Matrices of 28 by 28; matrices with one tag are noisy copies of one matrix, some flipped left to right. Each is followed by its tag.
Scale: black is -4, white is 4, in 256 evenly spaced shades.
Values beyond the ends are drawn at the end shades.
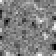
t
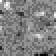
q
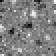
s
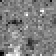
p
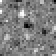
s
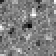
s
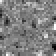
t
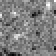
q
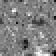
p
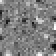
t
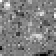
q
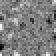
t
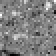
q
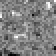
q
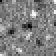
s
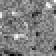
q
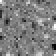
t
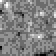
q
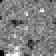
p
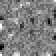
t
